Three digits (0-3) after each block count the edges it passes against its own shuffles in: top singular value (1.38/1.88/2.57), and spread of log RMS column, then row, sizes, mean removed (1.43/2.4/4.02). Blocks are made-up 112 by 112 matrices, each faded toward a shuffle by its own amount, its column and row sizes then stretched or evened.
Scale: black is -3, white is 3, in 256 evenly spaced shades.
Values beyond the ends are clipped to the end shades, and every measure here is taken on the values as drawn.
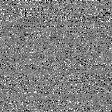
1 0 2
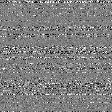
2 0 3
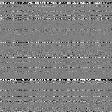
3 0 3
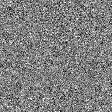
1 0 1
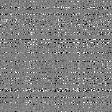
1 2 3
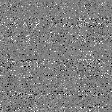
0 1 2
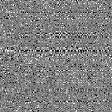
3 0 2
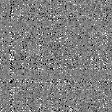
0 2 2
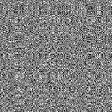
3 1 1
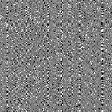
3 2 0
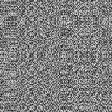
3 1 0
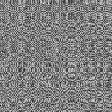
3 1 0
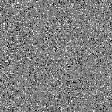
2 1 0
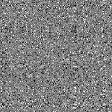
2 1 1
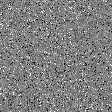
1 0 0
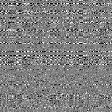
3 0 3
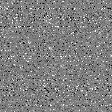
0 0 2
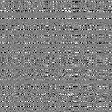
3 1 3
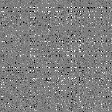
2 2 2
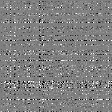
2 2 3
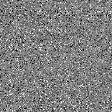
1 1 1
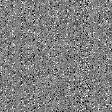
0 2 0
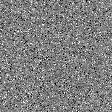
0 0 0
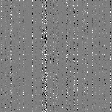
2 3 1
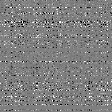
1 2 3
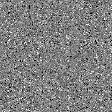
1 1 1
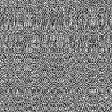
3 0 0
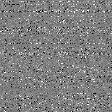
1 1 2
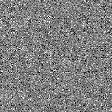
2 1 1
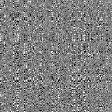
3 2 1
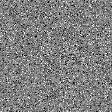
0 1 1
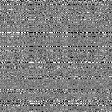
3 0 3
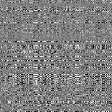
3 1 3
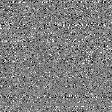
1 1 2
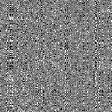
3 2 0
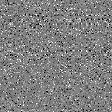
2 0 1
